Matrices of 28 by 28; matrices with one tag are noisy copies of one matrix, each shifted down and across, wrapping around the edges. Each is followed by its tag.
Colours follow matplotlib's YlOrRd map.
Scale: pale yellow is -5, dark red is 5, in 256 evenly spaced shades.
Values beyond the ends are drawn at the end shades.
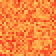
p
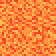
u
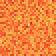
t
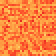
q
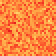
t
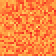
p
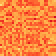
q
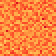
u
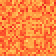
p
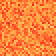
t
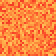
t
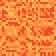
q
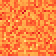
p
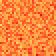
t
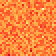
t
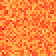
t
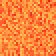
t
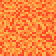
u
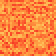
q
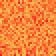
t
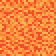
u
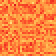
q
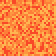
t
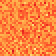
t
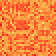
q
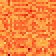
q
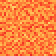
u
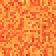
p
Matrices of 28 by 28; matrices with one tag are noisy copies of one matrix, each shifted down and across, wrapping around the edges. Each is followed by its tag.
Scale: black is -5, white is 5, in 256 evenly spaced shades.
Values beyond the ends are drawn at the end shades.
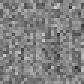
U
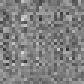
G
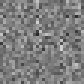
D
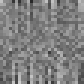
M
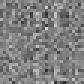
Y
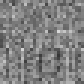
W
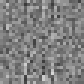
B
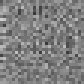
G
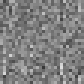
B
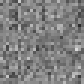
U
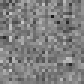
U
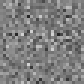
D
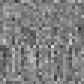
W
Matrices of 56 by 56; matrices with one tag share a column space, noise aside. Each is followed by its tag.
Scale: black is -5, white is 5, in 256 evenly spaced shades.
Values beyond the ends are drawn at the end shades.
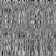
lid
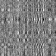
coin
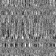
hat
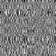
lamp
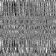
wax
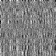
lid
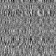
lamp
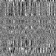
wax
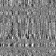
hat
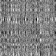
coin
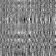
coin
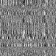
hat
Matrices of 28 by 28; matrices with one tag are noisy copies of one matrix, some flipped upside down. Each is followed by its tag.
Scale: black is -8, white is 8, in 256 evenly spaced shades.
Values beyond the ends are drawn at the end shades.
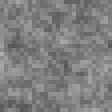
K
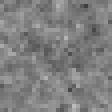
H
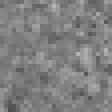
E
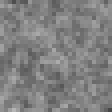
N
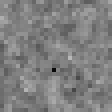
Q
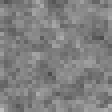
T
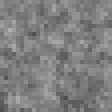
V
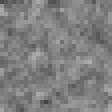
T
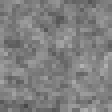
K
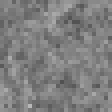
Q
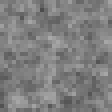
V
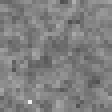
H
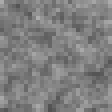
T
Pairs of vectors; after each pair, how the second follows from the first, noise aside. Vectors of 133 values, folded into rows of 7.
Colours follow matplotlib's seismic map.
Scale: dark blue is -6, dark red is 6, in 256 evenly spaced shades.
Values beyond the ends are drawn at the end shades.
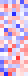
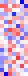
copied.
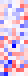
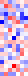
shuffled.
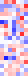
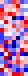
reversed, scaled up.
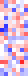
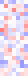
negated, shrunk.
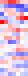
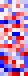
reversed, scaled up.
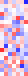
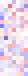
wrapped around, shrunk.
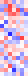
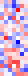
reversed.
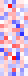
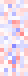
negated, shrunk.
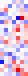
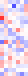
wrapped around, shrunk.
